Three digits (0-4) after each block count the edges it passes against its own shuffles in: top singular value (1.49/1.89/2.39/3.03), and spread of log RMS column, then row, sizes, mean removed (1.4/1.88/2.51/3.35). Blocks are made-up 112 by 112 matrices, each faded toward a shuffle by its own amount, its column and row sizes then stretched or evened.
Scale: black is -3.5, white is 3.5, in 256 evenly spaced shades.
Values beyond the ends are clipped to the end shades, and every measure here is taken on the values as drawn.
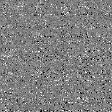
0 2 3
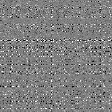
3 2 4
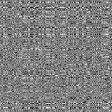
4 0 4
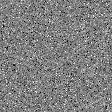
0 0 0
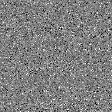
0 0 2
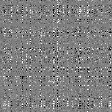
3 4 4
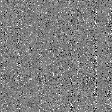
0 3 1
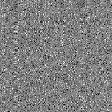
3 1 0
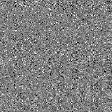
2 2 2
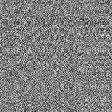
3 1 0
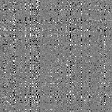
3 4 3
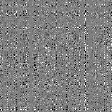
3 4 3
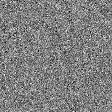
0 1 0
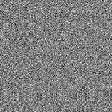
3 0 1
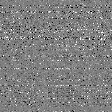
1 0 4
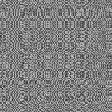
4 2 2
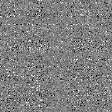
0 3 3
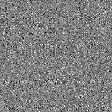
2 0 2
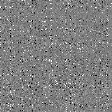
0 3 2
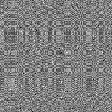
4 0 1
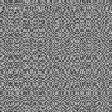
4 1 1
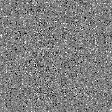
1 2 1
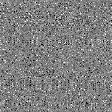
2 0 2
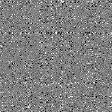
2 3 3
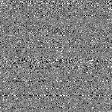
1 2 4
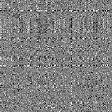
3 3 3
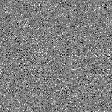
2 0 1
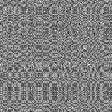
4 0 0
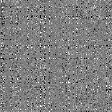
0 4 3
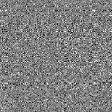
3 2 3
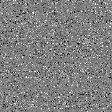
0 0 3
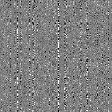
3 4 0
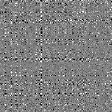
3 3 4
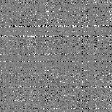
1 3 4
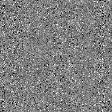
0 3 1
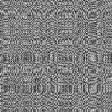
4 3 1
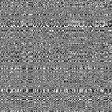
4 0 4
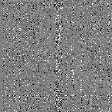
1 4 2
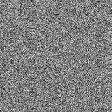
2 0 0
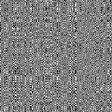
4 4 0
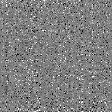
2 2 2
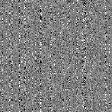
2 4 1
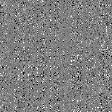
0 4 2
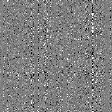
2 4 1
